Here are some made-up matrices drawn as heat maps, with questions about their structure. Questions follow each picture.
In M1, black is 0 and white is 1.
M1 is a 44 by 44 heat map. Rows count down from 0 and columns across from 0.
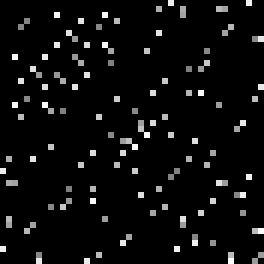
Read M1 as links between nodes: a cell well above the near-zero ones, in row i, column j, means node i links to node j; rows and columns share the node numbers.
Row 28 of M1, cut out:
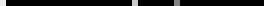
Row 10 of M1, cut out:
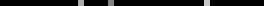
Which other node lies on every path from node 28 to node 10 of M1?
node 22
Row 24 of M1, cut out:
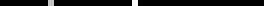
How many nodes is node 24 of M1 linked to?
2
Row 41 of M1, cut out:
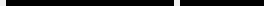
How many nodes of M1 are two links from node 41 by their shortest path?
1
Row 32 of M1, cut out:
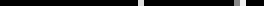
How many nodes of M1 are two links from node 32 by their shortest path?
3
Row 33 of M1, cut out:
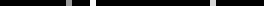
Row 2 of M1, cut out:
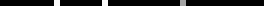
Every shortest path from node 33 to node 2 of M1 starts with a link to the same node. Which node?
node 11
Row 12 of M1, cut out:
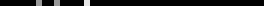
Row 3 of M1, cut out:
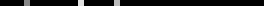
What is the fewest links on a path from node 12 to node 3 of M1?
5
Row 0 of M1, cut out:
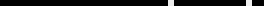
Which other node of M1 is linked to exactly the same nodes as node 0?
node 29
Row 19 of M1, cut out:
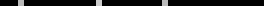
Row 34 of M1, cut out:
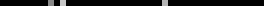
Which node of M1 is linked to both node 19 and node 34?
node 27
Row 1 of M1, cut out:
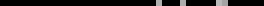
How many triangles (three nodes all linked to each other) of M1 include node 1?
2
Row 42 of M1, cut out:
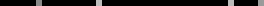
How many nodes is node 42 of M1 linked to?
4
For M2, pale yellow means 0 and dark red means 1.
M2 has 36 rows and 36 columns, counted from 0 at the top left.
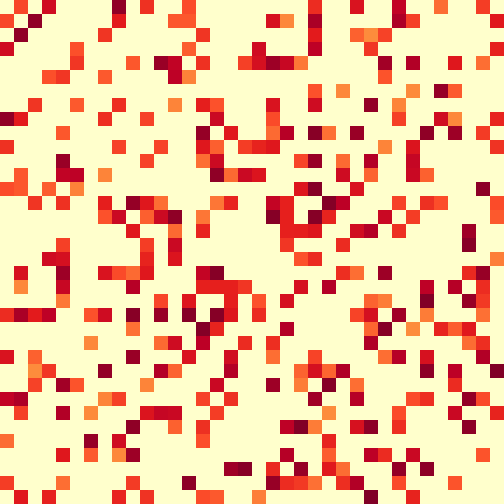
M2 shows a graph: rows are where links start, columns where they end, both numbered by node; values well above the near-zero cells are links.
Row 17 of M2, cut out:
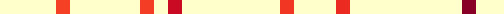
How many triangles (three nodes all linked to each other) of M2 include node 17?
4
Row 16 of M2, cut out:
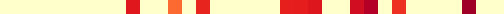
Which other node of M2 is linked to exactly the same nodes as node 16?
node 30
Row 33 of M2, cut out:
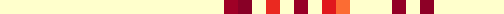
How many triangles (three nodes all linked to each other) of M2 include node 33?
6
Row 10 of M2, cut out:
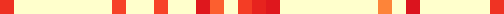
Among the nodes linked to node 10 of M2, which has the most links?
node 14
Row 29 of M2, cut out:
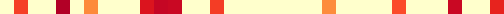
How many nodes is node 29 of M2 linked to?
11
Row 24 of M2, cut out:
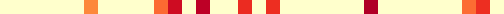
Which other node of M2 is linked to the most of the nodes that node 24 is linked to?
node 4
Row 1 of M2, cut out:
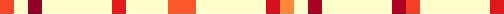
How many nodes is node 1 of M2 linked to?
11
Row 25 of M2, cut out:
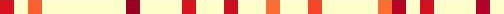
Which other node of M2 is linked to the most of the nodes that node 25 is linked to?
node 22
